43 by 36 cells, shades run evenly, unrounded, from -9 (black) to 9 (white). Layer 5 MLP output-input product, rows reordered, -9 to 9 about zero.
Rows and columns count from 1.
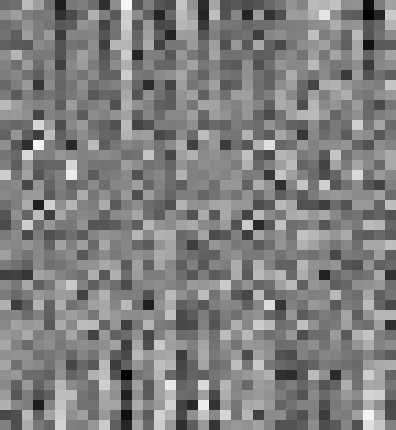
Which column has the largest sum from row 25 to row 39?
16
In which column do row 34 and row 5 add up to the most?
33
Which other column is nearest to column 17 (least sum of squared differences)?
20
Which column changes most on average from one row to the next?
24
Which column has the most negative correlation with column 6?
12
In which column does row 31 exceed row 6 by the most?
25
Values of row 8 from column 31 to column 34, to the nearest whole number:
-1 -5 2 -3
